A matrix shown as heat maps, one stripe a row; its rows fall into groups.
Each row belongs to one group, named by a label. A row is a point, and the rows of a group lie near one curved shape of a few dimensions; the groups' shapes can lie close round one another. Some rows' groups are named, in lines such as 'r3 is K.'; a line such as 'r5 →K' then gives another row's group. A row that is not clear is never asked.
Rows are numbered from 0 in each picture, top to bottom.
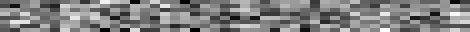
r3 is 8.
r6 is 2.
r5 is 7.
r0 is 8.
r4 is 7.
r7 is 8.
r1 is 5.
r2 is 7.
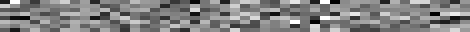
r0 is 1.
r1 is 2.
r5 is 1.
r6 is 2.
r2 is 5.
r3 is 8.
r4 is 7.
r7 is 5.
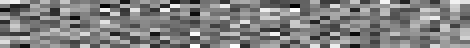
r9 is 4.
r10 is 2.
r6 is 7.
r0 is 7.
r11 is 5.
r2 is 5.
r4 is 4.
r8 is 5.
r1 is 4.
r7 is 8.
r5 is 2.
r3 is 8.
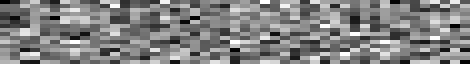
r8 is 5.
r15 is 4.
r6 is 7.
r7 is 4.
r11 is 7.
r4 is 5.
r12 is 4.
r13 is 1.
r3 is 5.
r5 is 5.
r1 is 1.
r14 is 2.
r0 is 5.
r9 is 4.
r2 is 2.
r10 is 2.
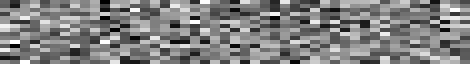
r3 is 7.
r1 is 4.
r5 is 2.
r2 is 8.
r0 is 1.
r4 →8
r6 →7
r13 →2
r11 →7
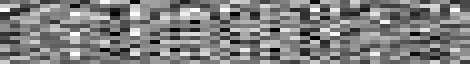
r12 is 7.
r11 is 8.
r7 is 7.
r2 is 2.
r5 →8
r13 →7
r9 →2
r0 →8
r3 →7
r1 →4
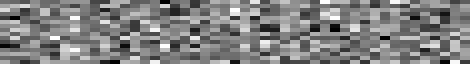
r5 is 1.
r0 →7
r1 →4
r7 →4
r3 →2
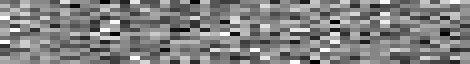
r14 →8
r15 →1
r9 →8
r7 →1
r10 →2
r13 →7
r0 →8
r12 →7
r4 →2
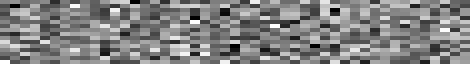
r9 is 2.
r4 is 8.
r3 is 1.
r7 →4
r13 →1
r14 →5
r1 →7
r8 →5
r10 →2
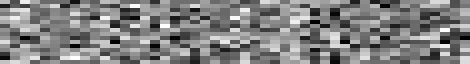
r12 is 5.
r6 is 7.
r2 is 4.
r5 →1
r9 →2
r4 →1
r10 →1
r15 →4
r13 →1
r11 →4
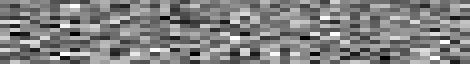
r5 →7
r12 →4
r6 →5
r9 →2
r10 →4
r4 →7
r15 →2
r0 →8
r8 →4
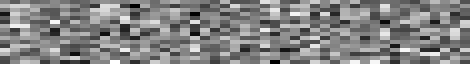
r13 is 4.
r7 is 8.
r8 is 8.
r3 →2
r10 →2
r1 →1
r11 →5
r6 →4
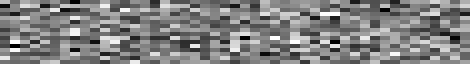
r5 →7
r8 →2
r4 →4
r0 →4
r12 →7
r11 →5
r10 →1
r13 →4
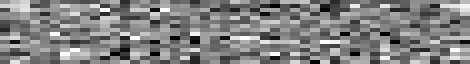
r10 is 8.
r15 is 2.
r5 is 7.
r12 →2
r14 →8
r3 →4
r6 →2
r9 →7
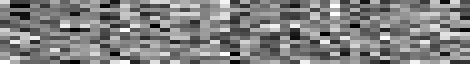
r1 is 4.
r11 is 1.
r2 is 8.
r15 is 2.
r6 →5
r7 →2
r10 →1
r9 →1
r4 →4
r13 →1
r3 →4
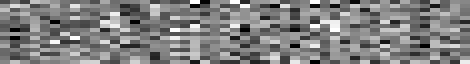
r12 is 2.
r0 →5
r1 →4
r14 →5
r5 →8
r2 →1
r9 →7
